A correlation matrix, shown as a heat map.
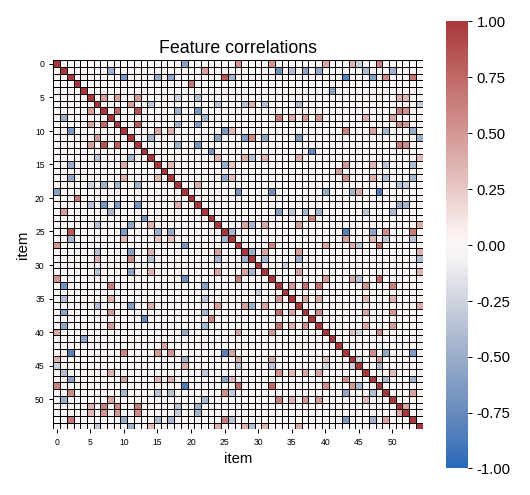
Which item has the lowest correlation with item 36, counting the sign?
11
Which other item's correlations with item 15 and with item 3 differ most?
20
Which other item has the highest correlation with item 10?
43
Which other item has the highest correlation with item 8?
33
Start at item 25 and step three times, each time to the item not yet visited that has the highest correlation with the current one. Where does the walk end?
49
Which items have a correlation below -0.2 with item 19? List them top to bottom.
0, 27, 32, 40, 44, 48
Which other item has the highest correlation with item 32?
48
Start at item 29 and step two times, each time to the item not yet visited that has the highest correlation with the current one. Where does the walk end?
6
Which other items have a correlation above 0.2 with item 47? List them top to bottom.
10, 15, 17, 26, 43
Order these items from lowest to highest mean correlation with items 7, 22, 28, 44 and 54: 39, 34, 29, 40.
29, 39, 34, 40
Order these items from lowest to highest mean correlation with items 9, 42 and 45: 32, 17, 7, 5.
32, 17, 5, 7
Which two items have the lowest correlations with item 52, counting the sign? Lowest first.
21, 18
